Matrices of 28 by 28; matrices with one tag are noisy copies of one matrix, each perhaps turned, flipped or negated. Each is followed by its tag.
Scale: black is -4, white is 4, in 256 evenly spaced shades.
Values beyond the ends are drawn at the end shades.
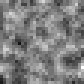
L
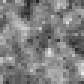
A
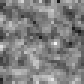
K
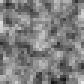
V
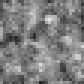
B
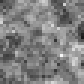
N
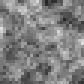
N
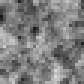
A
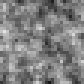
K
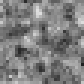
B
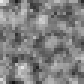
L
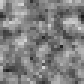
L
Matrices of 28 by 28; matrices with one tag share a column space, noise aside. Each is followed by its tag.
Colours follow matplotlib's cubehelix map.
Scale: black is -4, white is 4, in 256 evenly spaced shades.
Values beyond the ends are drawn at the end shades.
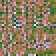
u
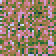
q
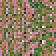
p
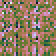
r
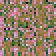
r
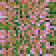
q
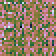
r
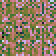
p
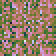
p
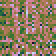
u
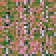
q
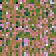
r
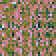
r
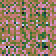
u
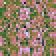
r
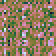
r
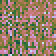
q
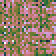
p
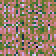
u
